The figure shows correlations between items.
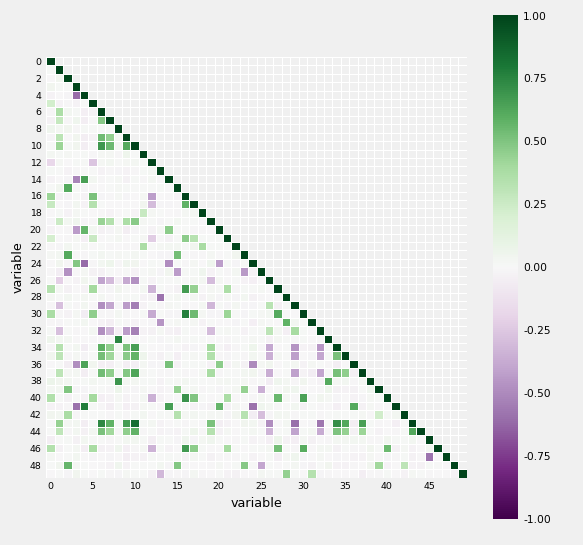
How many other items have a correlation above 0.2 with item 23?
5
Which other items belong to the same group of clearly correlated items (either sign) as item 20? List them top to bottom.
3, 4, 14, 24, 36, 41
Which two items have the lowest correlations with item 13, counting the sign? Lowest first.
28, 31
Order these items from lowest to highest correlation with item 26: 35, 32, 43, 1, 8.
43, 35, 1, 8, 32
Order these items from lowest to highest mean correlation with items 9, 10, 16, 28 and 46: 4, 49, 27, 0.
4, 49, 0, 27
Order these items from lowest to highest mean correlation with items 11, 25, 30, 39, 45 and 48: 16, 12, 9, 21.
12, 9, 21, 16
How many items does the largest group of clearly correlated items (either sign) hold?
14
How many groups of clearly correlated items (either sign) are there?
8
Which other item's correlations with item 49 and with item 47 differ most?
45
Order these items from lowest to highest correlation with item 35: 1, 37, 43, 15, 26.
26, 15, 1, 37, 43
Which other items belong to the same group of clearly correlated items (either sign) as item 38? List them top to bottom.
8, 33
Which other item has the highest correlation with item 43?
10
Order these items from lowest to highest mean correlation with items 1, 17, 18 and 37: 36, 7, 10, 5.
36, 5, 7, 10
